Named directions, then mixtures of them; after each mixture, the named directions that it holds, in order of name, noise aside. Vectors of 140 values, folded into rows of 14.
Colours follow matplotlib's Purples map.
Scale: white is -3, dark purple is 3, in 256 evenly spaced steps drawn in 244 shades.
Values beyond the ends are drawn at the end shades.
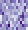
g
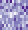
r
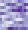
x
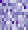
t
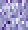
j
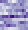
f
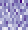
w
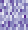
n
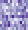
f, g, j.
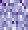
t, w.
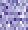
f, g, x.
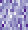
n, r, t.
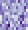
g.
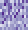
n.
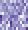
g.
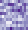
t, x.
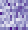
j, n, x.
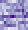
f.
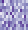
n.
